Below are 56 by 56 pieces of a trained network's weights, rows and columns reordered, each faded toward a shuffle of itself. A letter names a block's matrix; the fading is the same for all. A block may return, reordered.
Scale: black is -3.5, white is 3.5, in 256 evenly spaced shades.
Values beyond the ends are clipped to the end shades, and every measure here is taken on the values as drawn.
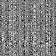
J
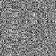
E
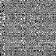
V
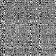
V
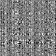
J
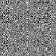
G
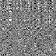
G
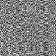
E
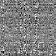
V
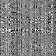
J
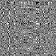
G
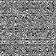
V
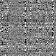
V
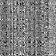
J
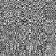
E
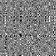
G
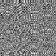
E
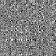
G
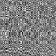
E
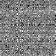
V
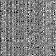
J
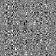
G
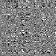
G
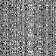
J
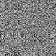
E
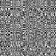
E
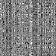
J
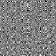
G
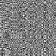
E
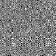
G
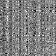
J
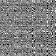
V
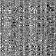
J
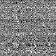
V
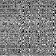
V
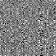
G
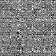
V
